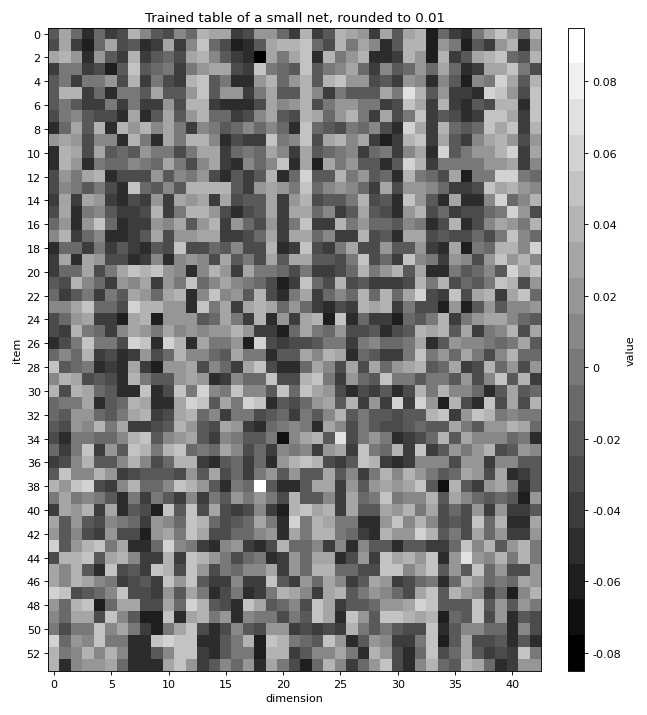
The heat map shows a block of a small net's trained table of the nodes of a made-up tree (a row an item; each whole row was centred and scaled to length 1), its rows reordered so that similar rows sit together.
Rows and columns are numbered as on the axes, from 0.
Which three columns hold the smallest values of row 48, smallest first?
4, 16, 25
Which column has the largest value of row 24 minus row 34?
20
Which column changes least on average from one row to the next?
22
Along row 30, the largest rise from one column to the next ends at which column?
8
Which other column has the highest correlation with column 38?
7
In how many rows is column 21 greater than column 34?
32
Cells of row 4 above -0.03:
32
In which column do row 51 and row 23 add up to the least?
34
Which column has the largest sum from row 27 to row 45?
12
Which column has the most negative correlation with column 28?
39
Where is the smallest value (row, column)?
2, 18
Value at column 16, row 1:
-0.06
